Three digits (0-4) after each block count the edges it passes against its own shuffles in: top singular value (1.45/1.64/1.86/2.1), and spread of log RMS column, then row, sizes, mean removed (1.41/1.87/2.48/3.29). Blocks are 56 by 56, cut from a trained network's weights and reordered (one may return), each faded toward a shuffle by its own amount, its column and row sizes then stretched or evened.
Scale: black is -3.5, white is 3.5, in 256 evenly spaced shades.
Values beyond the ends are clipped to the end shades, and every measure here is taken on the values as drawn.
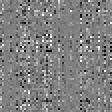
0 4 2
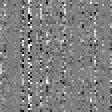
1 4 0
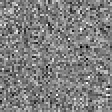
0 1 0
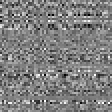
4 0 4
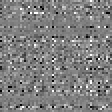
1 2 4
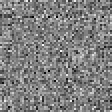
2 1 1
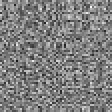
4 0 1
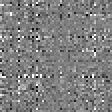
0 3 3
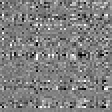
3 2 4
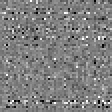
0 2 3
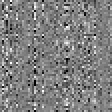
3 4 0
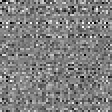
3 0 4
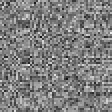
3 0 1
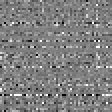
1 1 4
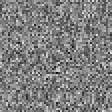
2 1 0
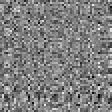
4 2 1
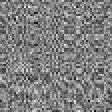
4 0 2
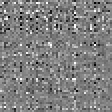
1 3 3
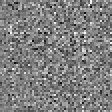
0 2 1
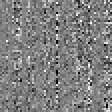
0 4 0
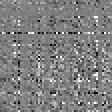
2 3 4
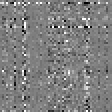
2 4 2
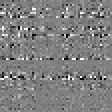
0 2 4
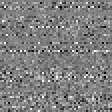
0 0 4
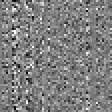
0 4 0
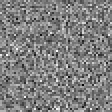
1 0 1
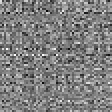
4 0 3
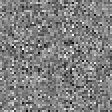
1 2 1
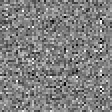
2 2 1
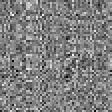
4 2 1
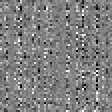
2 4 2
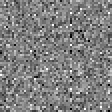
2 2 1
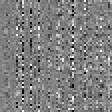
2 4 0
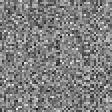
3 0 0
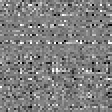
1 1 4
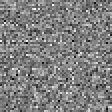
1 0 2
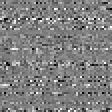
1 0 4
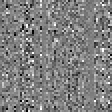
1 4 0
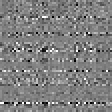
3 1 4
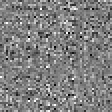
1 3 2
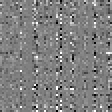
2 4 2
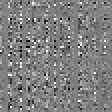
1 4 2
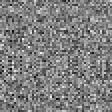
2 0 2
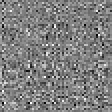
3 2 2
